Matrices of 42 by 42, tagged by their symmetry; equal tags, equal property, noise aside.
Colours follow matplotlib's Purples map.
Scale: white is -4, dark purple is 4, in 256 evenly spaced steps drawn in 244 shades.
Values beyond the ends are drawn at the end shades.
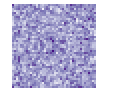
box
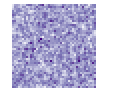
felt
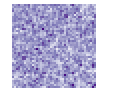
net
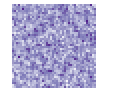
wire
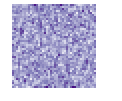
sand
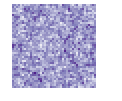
box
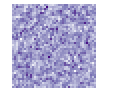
net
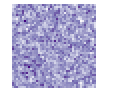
wire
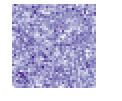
wire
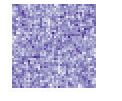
sand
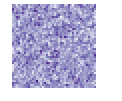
felt
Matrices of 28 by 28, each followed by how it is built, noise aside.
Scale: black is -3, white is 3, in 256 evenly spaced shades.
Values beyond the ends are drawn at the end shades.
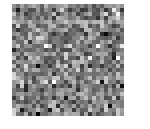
repeating columns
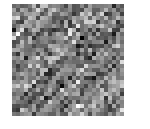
Hankel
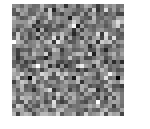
repeating columns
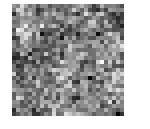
smooth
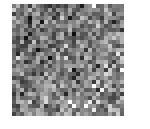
Hankel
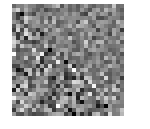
lower triangular
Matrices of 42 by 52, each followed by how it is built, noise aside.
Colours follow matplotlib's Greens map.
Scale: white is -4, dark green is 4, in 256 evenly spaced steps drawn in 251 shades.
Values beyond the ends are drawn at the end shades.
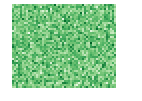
repeating columns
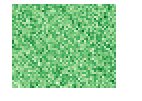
Toeplitz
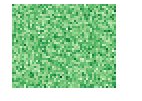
repeating rows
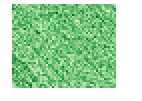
Toeplitz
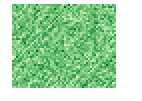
Hankel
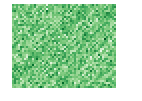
Hankel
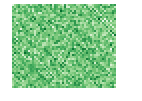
Toeplitz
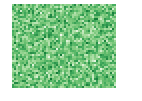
repeating rows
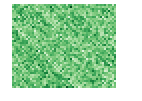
Toeplitz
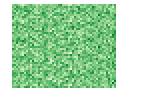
repeating rows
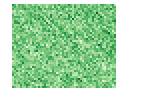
Toeplitz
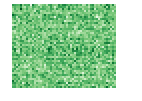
blocks
